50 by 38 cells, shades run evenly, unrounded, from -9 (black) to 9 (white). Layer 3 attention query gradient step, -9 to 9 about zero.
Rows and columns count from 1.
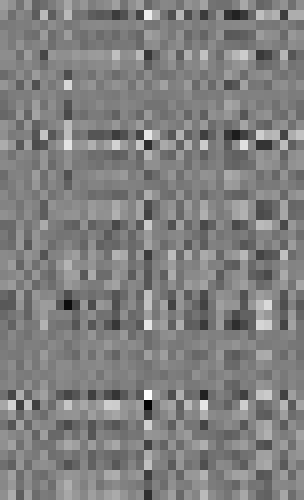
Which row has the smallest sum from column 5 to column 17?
40
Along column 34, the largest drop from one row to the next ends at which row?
15
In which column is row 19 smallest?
9
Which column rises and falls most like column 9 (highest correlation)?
1
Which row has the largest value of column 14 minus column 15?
31
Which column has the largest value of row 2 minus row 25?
19
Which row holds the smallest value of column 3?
41
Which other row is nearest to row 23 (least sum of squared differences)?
47
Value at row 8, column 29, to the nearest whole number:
2
